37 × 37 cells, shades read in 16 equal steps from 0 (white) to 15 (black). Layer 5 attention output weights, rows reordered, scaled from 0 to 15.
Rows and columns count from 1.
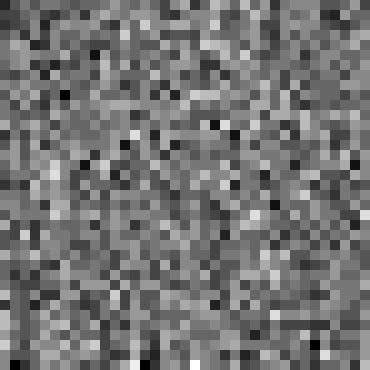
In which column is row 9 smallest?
27
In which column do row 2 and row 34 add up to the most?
34
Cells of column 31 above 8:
20
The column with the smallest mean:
6
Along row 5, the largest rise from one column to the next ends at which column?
4
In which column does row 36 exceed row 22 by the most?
26
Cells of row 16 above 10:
2
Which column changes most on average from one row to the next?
18
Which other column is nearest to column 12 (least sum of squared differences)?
8
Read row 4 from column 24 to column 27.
9 7 6 10
